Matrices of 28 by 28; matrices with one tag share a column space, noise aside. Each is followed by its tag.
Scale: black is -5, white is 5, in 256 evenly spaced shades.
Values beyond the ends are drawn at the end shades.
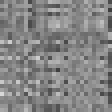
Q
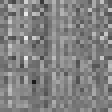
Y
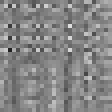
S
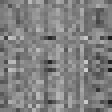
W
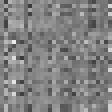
Q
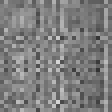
W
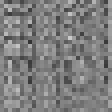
Y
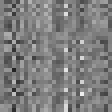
Q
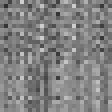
S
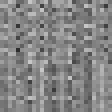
S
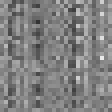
Y
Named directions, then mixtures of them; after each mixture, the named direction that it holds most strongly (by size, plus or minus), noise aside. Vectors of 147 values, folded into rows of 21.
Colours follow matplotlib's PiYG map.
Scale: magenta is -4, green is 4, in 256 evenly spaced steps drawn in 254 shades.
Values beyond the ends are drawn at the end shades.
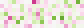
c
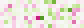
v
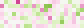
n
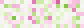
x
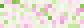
n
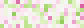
n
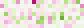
c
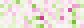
v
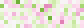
n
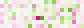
v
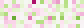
x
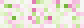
x
